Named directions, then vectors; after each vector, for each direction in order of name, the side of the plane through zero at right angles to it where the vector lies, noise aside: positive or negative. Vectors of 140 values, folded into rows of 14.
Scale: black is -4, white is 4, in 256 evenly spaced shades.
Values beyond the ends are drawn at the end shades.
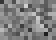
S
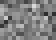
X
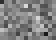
positive, positive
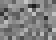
positive, negative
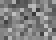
negative, positive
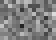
positive, negative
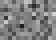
positive, negative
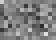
negative, negative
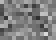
negative, negative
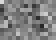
negative, negative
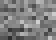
positive, negative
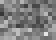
negative, negative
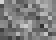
negative, negative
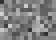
positive, positive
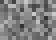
positive, negative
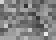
negative, negative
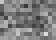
negative, negative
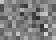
negative, negative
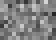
negative, positive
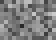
positive, negative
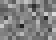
positive, negative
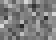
positive, negative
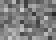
negative, positive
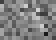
positive, positive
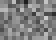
negative, positive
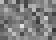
negative, positive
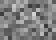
positive, negative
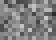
negative, positive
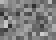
negative, negative
